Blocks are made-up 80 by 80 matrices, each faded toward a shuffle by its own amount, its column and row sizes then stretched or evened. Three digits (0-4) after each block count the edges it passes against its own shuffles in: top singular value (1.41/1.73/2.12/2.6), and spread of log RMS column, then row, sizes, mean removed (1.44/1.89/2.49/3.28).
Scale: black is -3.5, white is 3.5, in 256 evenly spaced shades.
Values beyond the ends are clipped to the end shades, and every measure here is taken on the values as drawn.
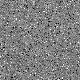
0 0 0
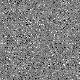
0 1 2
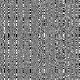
4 4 0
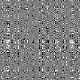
4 4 3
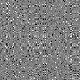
4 2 0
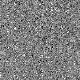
0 2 1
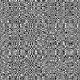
4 3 1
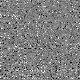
1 1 2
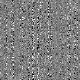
0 4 1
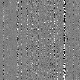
3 4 0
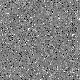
1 0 0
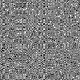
4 1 0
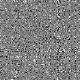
2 3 2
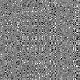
4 3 0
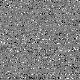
0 0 3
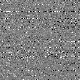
3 1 3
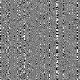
4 4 0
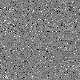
0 0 2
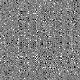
3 2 2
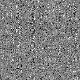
2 2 0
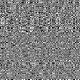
3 0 4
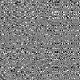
4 1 3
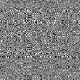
3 1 3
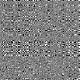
4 3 4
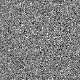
1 2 0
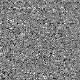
0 1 2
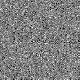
2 0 1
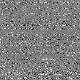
0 0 4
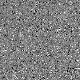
0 1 2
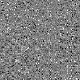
2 2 0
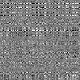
4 1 4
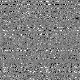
2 0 4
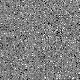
2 1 0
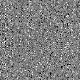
2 2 0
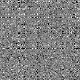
2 2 3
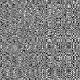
4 3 0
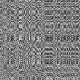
4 3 2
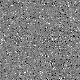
1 1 1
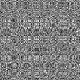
4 1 2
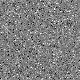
0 0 0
